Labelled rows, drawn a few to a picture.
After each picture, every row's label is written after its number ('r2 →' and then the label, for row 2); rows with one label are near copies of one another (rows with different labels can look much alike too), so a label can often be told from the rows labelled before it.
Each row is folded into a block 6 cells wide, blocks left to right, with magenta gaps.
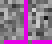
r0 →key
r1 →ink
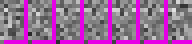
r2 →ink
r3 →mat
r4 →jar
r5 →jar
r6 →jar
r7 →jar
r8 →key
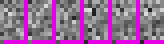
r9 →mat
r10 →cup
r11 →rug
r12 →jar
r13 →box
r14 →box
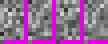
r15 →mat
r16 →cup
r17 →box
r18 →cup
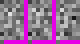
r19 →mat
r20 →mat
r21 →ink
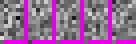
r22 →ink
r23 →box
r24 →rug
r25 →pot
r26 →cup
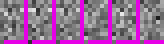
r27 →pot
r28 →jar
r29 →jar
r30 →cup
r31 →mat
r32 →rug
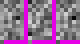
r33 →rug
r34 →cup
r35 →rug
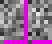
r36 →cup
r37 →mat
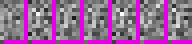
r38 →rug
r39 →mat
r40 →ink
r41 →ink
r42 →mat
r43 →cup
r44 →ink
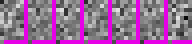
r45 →cup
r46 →jar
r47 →jar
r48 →cup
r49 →jar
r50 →box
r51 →ink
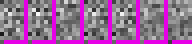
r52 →mat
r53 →mat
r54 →key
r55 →mat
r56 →mat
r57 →key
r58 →box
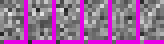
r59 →mat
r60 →box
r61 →jar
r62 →cup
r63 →rug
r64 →cup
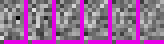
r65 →rug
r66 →ink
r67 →cup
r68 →cup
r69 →mat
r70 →cup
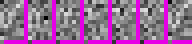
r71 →cup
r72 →rug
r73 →mat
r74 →key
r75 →jar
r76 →jar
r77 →cup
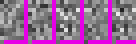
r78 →cup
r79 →key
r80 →pot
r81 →jar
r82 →pot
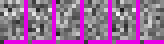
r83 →box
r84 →pot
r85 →cup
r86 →jar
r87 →pot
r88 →ink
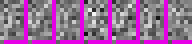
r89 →ink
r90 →cup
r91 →rug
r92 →mat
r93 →cup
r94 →ink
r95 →mat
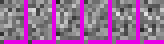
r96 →mat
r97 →jar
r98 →cup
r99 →cup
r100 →pot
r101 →pot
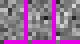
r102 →jar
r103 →rug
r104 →cup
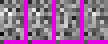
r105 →mat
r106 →mat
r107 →ink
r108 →mat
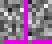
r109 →pot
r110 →cup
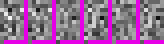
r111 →pot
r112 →pot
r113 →rug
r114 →ink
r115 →key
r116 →ink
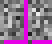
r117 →ink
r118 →mat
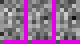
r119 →mat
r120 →rug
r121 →rug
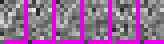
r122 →cup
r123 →jar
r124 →cup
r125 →box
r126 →pot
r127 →jar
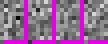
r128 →ink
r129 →box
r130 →rug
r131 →cup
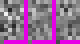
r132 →pot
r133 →key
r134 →box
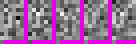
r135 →ink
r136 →mat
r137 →pot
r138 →cup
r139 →cup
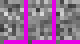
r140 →pot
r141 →box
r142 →key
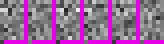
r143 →jar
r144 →key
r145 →jar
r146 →key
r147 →box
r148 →rug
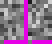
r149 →key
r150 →cup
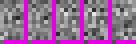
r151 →rug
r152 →rug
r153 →mat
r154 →mat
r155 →box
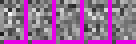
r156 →mat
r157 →mat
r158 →key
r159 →pot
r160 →jar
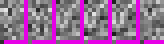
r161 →jar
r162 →pot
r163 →cup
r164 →cup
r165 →cup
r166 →box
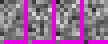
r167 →cup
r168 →pot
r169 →cup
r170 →box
